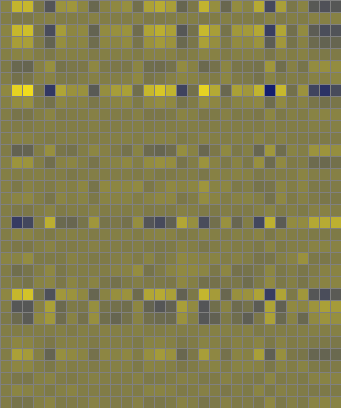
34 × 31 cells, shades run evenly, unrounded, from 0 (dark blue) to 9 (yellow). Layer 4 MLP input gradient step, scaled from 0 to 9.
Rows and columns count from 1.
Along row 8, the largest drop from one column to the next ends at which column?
25
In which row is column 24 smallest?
19
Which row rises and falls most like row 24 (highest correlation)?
27
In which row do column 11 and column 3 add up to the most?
8
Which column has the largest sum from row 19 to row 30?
17
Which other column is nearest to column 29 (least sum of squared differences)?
31
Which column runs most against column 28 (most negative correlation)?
4
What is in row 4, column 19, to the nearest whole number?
6
